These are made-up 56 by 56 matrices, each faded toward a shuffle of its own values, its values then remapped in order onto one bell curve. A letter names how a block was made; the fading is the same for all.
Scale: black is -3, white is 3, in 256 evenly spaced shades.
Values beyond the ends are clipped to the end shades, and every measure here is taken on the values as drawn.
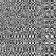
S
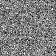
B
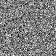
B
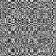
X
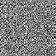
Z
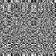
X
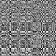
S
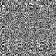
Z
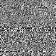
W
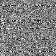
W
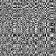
X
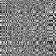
S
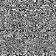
W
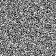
B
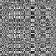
S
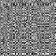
S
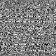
W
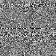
W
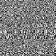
Z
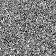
B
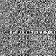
Z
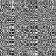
X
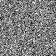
B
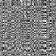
X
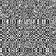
S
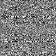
W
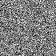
B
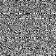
W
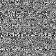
W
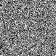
B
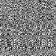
Z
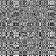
S
